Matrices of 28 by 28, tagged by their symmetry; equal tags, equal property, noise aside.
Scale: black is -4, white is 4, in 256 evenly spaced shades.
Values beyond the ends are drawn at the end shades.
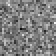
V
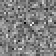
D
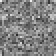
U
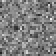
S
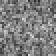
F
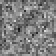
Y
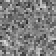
Y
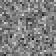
V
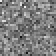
Y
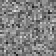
F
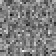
U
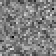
F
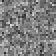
V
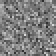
V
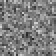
V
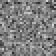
U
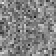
S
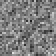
Y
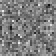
S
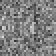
S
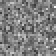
S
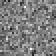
F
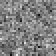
D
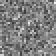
Y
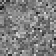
Y
